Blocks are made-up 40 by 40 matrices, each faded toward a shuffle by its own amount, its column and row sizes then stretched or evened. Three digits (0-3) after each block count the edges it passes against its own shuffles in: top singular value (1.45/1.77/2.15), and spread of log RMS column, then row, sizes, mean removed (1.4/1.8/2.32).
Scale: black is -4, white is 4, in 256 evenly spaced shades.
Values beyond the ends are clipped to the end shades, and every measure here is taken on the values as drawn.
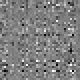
2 3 2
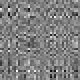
3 3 2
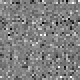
1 0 2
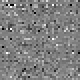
0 1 3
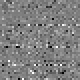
1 0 3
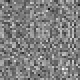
2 0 0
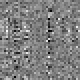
2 2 2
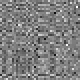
3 0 1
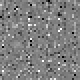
0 2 0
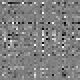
2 3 3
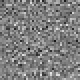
2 0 1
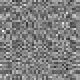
2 0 0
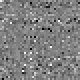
0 1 2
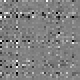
2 2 3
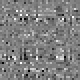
2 0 3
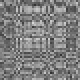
3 1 3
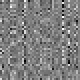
3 3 0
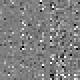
1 3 1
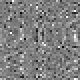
2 2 0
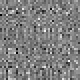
3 1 2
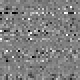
1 0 3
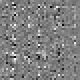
1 3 1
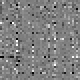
0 3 1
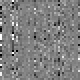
2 3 0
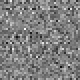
1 0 2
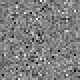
0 1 0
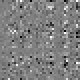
2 3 2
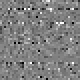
2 0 2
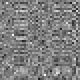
3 1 1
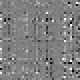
2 3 2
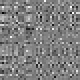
3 2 2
